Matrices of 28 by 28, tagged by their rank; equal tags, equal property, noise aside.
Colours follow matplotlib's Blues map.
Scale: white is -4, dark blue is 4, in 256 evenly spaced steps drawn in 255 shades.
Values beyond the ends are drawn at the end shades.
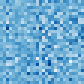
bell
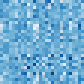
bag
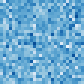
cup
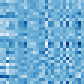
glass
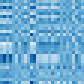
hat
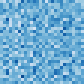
bag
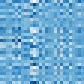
hat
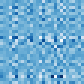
glass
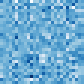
bag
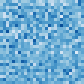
cup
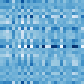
hat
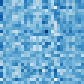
bag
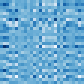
hat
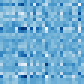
hat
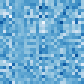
bag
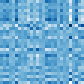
hat
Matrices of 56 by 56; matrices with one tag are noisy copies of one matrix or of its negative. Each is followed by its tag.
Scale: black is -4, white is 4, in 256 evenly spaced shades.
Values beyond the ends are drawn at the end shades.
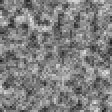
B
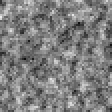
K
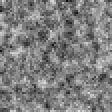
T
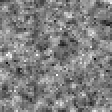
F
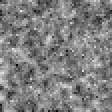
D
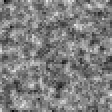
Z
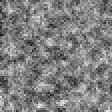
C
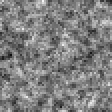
F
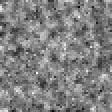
T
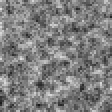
C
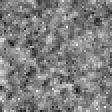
D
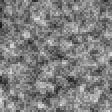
C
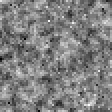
F
